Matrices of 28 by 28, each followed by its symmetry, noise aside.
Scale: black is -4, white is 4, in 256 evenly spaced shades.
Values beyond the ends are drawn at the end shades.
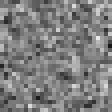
antisymmetric.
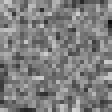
symmetric.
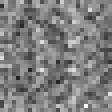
mirrored top to bottom.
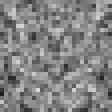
mirrored left to right.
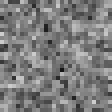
same after a half turn.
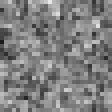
antisymmetric.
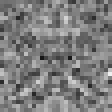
mirrored left to right.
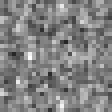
mirrored top to bottom.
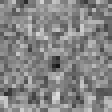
mirrored left to right.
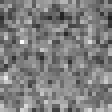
mirrored left to right.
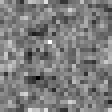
mirrored top to bottom.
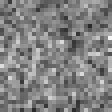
no symmetry.
